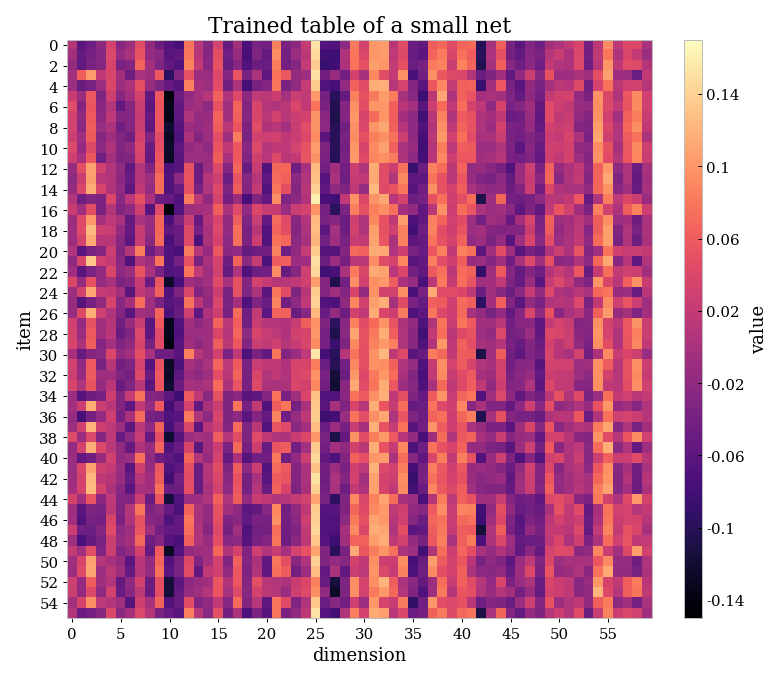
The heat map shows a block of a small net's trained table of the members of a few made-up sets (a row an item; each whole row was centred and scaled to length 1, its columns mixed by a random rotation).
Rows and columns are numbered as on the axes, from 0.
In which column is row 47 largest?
25
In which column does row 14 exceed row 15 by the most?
2
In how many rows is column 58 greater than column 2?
37
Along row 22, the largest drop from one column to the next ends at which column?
26
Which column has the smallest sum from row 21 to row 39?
10
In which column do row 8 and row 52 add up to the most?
32
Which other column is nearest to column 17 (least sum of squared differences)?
9
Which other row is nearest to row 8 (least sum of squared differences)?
23
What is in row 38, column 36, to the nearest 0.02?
-0.08
